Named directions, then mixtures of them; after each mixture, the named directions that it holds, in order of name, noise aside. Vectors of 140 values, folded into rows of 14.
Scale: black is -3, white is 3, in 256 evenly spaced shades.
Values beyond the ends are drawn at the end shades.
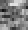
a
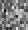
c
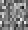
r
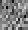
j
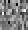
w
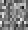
r.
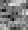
a.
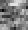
a.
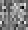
c, r.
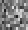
c.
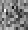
c.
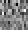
w.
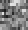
a, w.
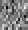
j.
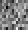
c, j.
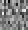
w.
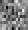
a, j.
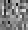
c, w.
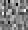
w.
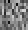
c, w.
